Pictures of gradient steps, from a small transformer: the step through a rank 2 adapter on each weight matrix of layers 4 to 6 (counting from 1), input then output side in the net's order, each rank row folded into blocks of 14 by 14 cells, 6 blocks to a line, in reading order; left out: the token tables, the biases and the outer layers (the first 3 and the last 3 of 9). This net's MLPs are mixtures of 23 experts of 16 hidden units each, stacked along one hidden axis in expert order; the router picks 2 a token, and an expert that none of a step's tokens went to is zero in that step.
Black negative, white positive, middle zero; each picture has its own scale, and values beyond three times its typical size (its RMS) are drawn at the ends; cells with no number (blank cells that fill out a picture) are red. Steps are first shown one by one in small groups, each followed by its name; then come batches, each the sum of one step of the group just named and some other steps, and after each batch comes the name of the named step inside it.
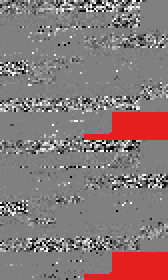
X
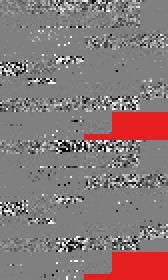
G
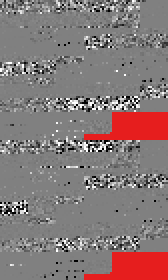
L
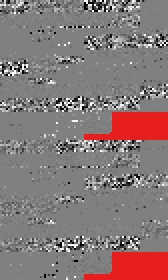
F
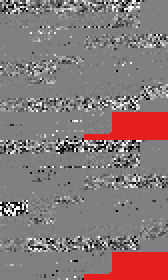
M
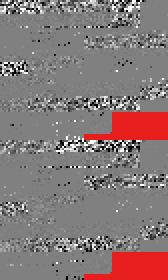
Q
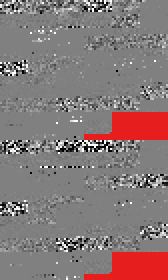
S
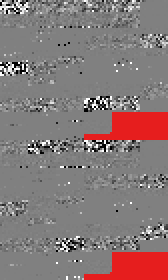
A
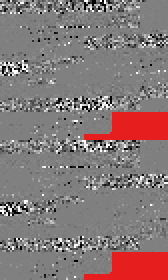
F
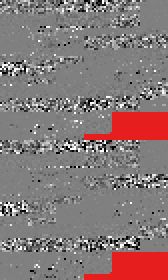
X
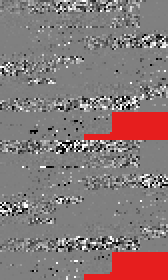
G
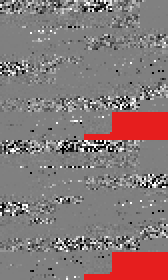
S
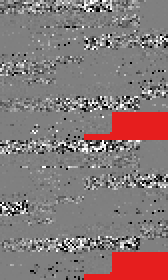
L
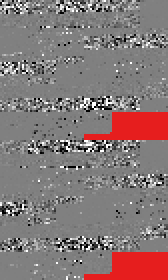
A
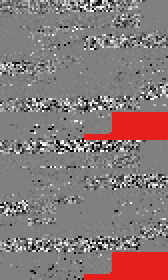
X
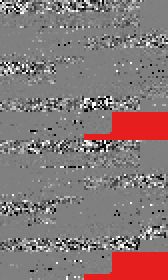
A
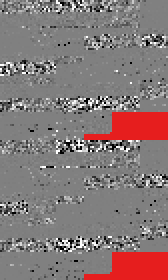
L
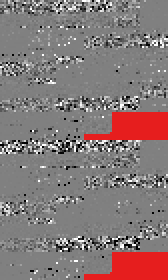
G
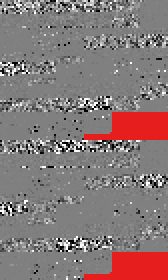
A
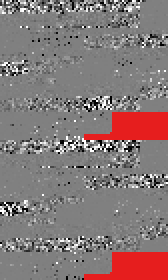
Q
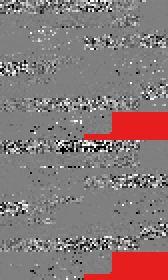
S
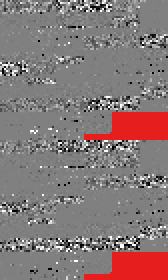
G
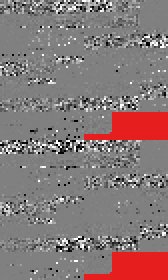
G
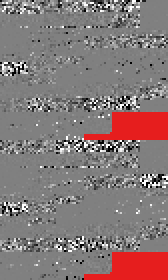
Q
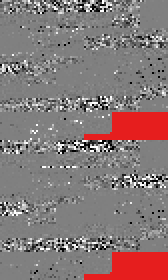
X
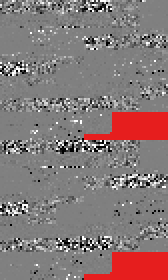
S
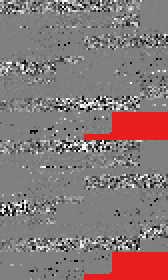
L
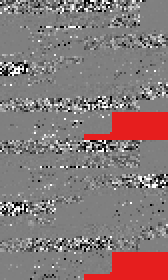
X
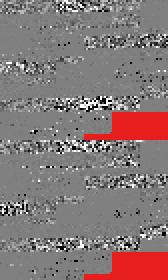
L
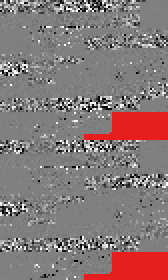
F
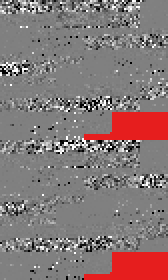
Q
